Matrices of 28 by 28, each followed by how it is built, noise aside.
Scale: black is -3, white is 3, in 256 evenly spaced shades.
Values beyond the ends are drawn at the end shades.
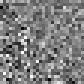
lower triangular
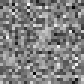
blocks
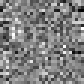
low rank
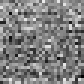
blocks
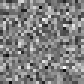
repeating rows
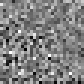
lower triangular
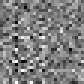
low rank
